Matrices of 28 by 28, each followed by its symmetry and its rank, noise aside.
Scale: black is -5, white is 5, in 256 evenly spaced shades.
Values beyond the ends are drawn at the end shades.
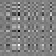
no symmetry, rank one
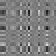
no symmetry, rank one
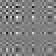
symmetric, rank one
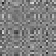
no symmetry, rank three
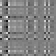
no symmetry, rank one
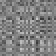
no symmetry, rank two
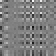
no symmetry, rank one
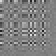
symmetric, rank one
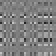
no symmetry, rank one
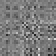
symmetric, rank three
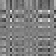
no symmetry, rank one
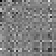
symmetric, rank three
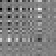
symmetric, rank one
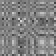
symmetric, rank two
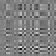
no symmetry, rank one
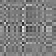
no symmetry, rank two
